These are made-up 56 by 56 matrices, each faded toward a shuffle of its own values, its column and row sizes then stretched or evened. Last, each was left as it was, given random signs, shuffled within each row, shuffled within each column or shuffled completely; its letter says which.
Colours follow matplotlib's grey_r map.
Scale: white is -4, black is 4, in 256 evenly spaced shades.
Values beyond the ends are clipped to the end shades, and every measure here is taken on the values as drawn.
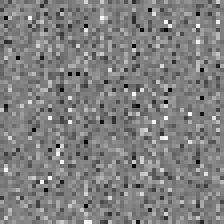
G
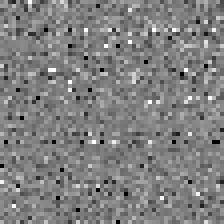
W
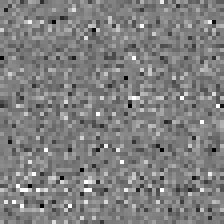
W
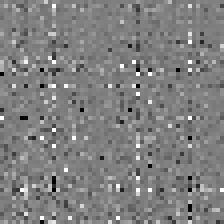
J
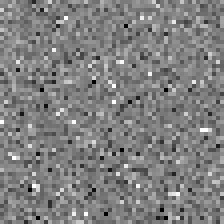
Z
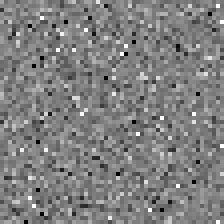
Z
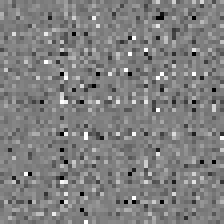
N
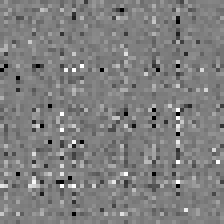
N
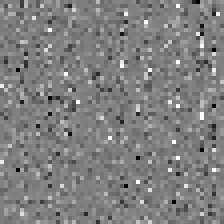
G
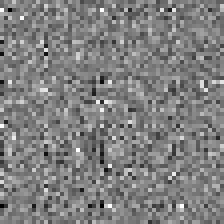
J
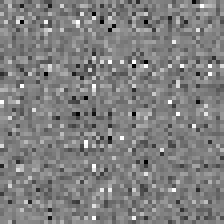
J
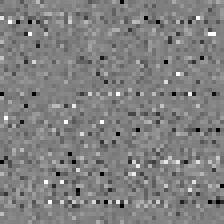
W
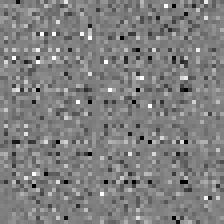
N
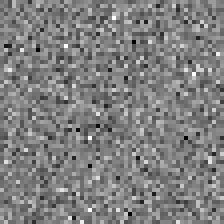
Z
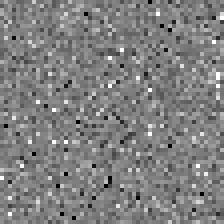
Z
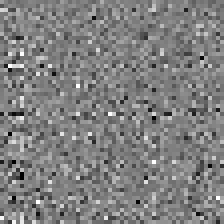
J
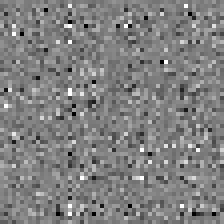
N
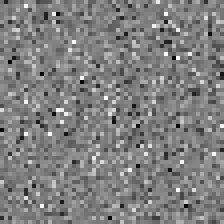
Z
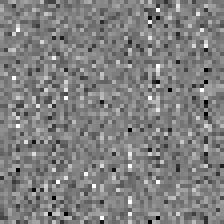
G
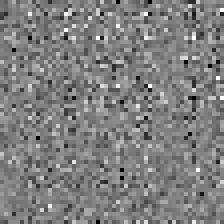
N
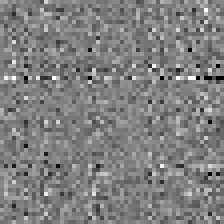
J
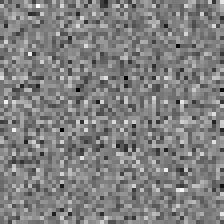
N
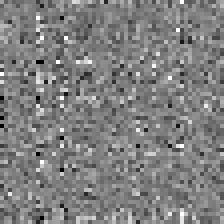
J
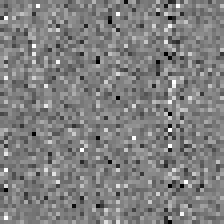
G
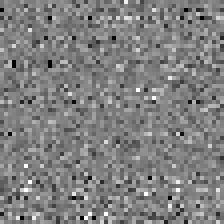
W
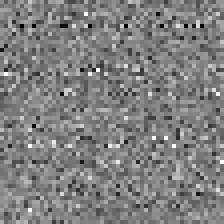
W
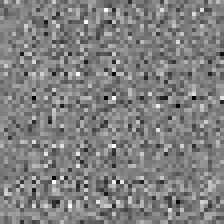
J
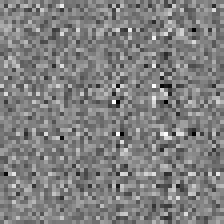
J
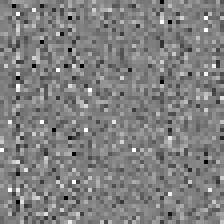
G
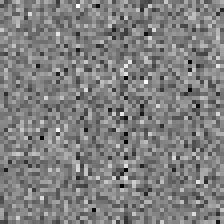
G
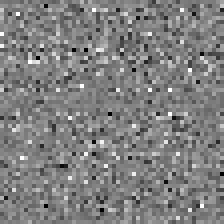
W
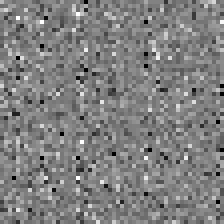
G
